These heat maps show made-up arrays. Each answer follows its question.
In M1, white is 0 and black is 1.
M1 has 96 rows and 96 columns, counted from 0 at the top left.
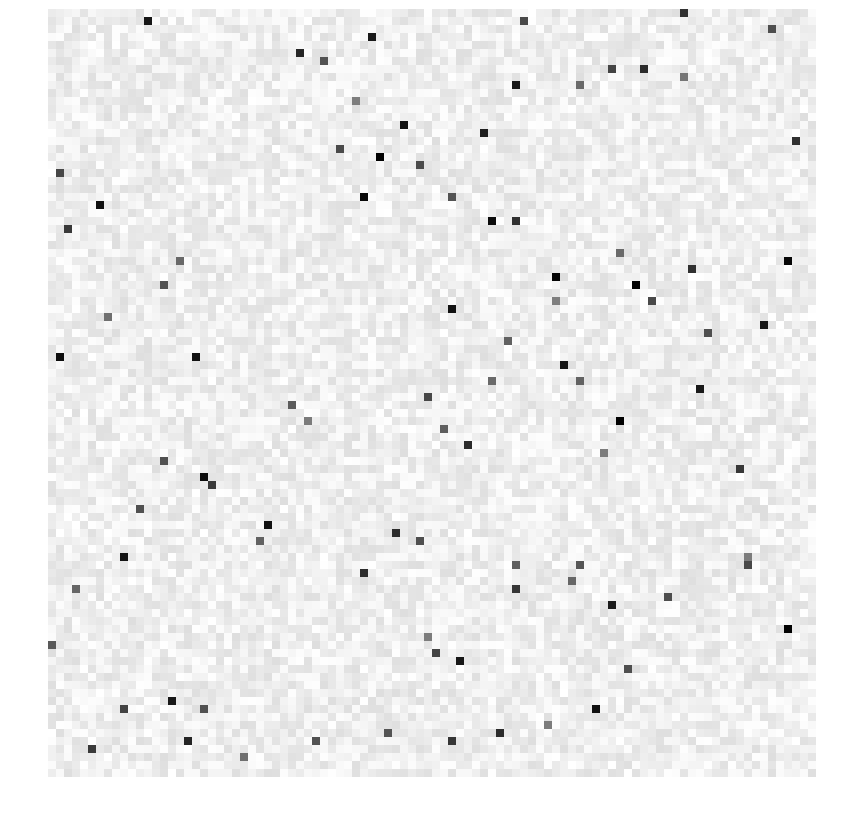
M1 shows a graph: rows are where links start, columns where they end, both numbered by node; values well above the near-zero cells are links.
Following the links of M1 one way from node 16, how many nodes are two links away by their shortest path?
1
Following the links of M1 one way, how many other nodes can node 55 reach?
9
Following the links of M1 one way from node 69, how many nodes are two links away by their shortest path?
5
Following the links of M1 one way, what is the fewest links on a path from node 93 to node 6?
2
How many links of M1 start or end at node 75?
1
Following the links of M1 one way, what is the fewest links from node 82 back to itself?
4
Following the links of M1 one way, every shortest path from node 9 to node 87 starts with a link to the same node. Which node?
node 66
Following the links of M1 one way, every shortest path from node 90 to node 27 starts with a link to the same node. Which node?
node 56
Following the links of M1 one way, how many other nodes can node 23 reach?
9
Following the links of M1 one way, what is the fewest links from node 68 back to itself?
2
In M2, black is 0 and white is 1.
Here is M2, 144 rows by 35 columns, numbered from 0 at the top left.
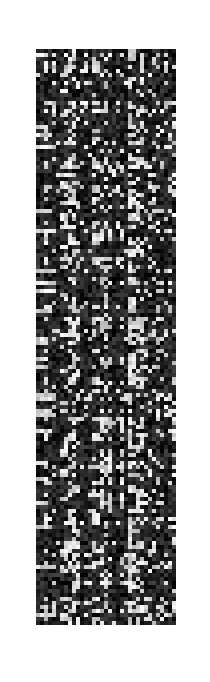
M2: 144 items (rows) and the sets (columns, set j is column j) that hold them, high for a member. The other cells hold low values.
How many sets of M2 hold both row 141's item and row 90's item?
9
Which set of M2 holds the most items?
23
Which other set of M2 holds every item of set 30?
2
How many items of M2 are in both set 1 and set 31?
7
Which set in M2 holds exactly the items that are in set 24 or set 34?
9
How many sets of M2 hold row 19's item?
9
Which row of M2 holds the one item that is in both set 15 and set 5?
35
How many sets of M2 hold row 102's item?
5
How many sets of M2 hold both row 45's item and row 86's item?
7
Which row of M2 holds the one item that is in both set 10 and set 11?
92
